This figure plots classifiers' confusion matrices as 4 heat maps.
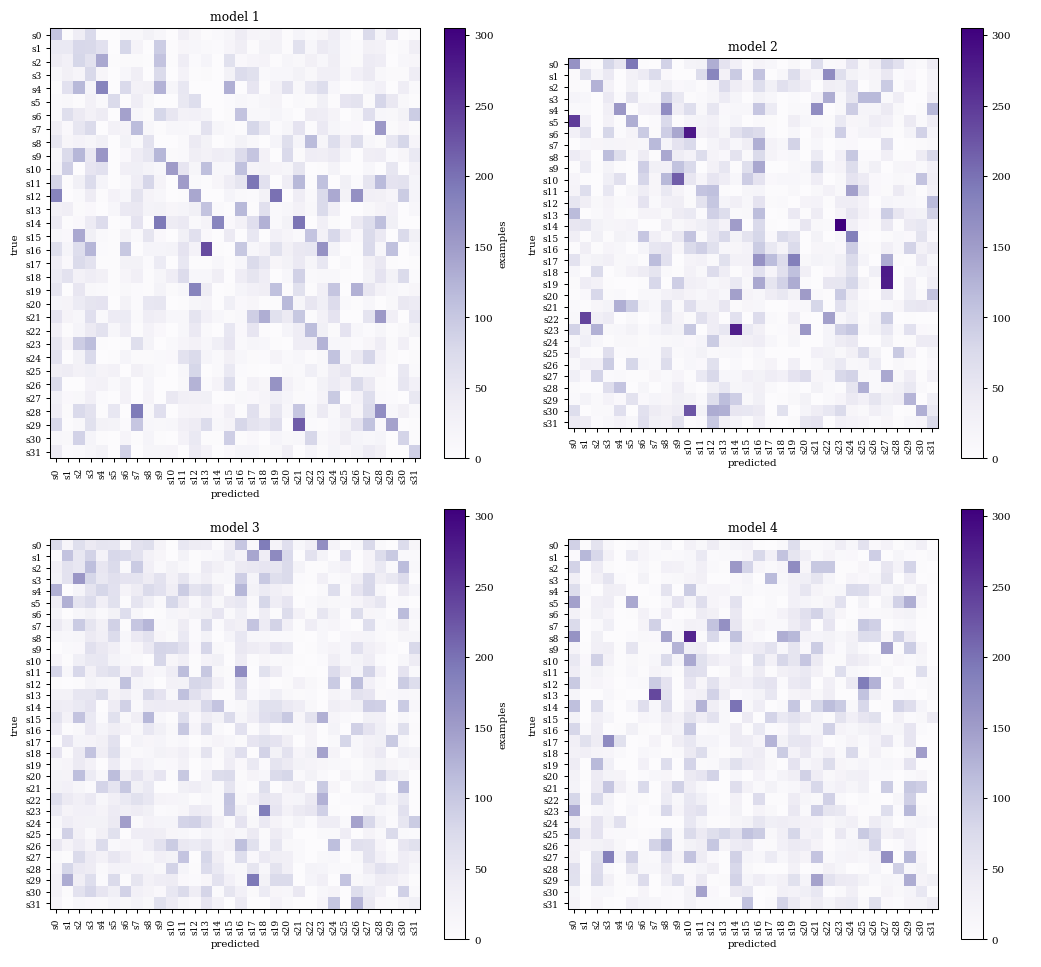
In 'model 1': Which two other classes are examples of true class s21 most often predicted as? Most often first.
s28, s18
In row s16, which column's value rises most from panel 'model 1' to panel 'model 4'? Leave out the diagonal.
s10
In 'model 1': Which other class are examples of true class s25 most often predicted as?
s12
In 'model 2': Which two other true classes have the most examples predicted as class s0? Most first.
s5, s13
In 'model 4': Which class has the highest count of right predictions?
s14
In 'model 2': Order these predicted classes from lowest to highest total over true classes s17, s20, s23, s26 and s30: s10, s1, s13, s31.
s1, s31, s13, s10
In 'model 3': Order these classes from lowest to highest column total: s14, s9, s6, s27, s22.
s22, s14, s9, s6, s27
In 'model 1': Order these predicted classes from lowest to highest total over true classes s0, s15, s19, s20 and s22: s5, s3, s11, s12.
s5, s11, s3, s12
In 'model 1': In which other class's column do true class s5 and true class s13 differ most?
s16
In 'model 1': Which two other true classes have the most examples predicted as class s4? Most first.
s9, s2
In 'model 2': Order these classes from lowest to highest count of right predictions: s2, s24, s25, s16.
s24, s25, s16, s2
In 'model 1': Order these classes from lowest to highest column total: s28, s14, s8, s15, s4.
s14, s8, s15, s4, s28
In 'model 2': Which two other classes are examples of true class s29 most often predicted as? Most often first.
s13, s14
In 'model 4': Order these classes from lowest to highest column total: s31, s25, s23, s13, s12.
s31, s13, s23, s12, s25
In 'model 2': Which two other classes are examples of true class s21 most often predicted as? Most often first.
s4, s5
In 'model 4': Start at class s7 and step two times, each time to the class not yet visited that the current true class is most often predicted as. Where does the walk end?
s25
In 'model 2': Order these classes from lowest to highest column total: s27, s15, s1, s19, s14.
s15, s1, s19, s14, s27
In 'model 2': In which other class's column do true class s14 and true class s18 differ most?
s23
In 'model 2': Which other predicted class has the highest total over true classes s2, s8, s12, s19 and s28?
s27
